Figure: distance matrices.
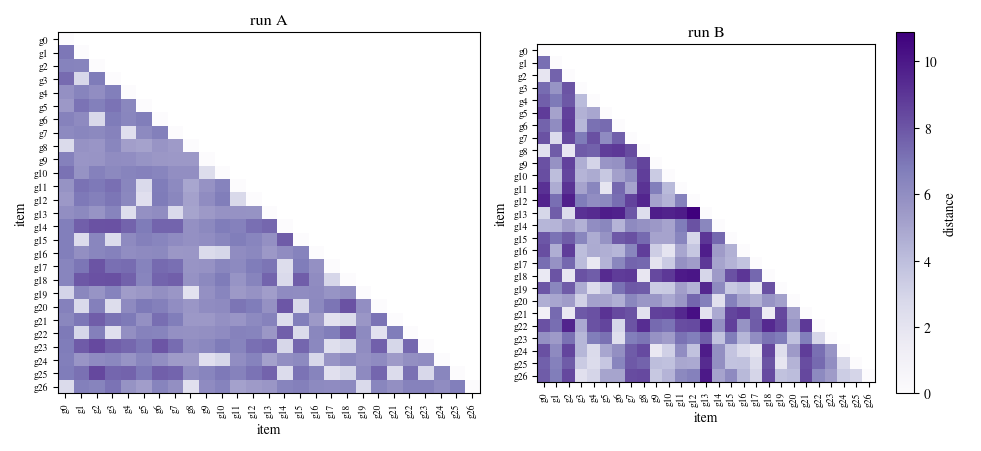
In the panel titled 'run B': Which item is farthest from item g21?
g12
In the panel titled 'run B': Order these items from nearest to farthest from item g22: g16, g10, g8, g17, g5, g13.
g16, g10, g17, g5, g8, g13
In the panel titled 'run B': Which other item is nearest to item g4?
g17
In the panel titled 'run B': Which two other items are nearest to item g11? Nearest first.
g5, g10
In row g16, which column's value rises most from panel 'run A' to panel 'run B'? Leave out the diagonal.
g13
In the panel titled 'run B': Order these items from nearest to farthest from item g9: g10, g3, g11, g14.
g10, g3, g14, g11
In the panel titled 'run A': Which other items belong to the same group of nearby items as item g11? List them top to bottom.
g5, g12
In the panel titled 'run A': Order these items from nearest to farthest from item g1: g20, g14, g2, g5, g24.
g20, g24, g2, g5, g14
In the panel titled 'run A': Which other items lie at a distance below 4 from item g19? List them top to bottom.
g0, g8, g26
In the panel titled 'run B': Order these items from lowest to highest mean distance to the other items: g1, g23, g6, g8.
g23, g1, g6, g8
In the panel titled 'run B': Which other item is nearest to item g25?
g19
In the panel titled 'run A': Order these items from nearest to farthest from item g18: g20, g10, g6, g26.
g26, g10, g6, g20
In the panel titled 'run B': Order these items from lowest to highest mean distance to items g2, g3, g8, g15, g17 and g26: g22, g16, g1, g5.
g16, g5, g1, g22
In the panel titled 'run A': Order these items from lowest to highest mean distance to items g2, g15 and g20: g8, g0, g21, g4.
g8, g4, g0, g21
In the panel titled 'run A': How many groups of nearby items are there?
7
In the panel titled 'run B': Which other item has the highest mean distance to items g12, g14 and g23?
g13
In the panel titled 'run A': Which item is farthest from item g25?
g2
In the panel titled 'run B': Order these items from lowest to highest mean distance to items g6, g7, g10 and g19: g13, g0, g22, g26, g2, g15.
g26, g15, g22, g0, g2, g13
